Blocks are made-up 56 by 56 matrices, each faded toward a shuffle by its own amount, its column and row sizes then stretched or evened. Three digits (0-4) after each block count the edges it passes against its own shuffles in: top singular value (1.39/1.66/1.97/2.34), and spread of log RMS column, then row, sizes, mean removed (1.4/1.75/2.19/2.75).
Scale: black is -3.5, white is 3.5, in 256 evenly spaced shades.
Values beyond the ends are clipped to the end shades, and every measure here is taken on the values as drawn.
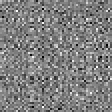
4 2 2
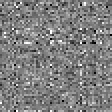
3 1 3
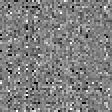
0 3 2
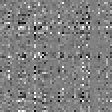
3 4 3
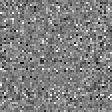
0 1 2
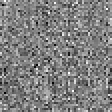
3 2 0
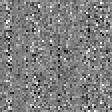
0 4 0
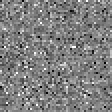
1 0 1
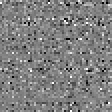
0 2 4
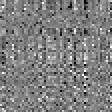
4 3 1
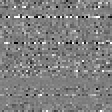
3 1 4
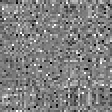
3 0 0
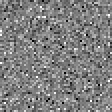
0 0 0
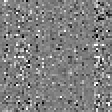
0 4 2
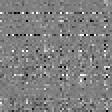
1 2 4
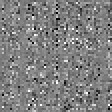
0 4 2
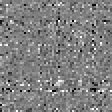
0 2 3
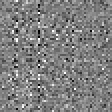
3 3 2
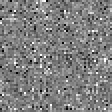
1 2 2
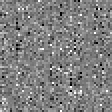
0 3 1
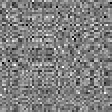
4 1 2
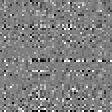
4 2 4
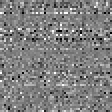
3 1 4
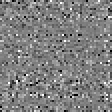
0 1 4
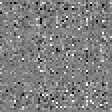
0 3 3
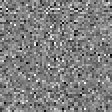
2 0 0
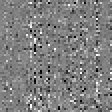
0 4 1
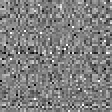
4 0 1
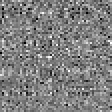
3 1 3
